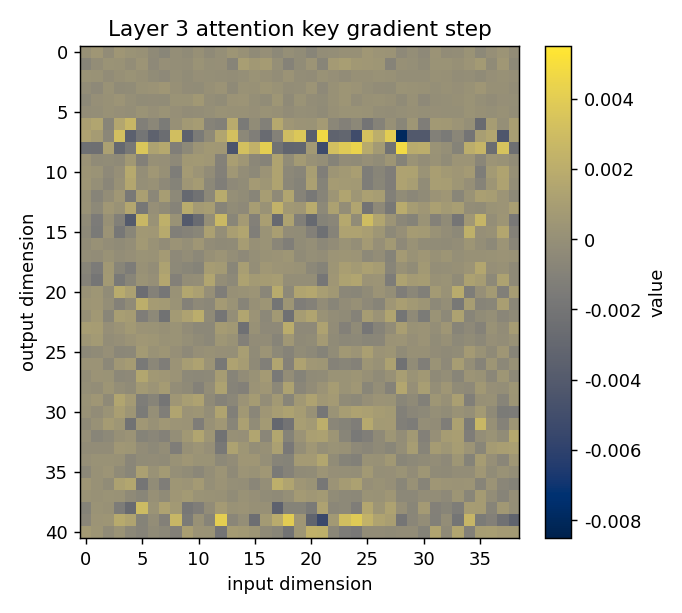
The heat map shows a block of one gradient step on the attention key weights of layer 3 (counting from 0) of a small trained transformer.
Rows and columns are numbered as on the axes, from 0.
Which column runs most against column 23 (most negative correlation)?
21
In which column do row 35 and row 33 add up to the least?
18
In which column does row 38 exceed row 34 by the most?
5
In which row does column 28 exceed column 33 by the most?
8
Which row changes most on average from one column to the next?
7
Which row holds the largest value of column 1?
6
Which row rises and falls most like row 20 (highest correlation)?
29
